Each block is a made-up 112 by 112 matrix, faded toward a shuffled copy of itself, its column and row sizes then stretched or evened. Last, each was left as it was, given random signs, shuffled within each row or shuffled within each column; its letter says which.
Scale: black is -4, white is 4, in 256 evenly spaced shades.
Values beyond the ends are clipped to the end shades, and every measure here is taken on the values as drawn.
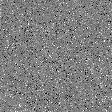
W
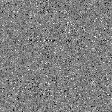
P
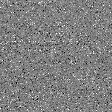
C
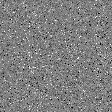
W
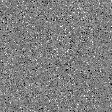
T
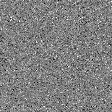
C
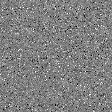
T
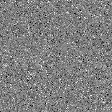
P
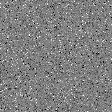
W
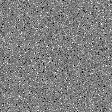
W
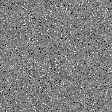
W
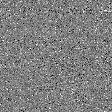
T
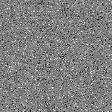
P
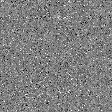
T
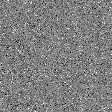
C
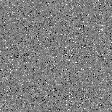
P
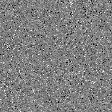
P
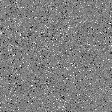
T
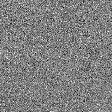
P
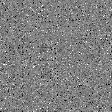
P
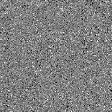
P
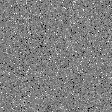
W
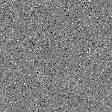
W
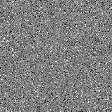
P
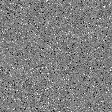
C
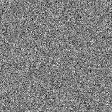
P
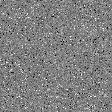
T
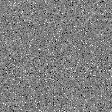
P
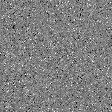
W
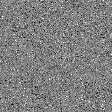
P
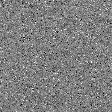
W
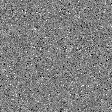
C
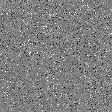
P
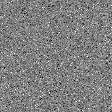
W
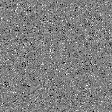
P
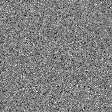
C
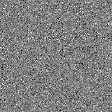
P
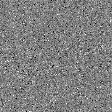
T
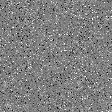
W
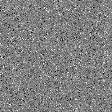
T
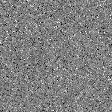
C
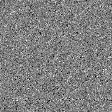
T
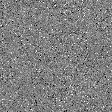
W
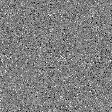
T
